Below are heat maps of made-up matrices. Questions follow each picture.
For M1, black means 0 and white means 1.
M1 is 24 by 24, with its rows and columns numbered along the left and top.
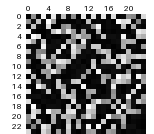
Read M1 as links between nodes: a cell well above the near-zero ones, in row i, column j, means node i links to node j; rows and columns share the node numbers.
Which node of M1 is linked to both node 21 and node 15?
node 0
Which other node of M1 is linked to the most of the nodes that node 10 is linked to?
node 19
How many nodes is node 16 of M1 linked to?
7
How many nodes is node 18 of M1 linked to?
8
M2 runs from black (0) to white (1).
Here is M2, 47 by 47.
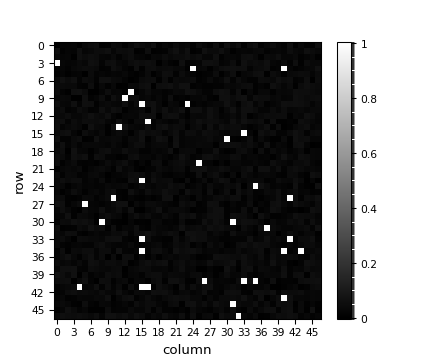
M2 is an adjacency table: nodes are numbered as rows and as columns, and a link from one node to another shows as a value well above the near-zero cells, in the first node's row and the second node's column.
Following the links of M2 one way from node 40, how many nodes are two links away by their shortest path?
4
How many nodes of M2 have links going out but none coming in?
7
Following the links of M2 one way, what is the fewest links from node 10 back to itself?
7
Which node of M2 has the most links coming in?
node 15
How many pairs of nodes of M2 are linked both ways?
2
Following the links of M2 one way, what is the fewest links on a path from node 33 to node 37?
5
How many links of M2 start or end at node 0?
1
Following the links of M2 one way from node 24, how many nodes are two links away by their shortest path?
3
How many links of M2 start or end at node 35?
5
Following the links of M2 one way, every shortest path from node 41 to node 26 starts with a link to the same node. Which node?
node 4
